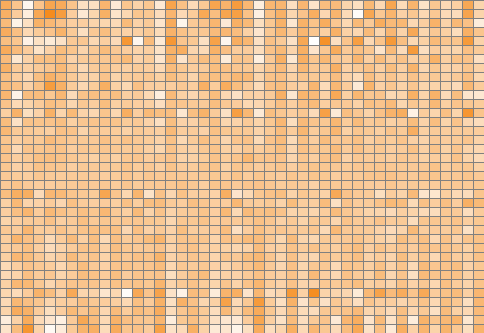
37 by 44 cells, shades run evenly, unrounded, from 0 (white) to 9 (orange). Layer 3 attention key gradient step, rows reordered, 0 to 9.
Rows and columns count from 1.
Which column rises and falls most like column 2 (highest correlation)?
44
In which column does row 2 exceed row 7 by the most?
21
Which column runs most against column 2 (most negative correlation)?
40
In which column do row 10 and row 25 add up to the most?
5
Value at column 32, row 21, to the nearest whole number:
4
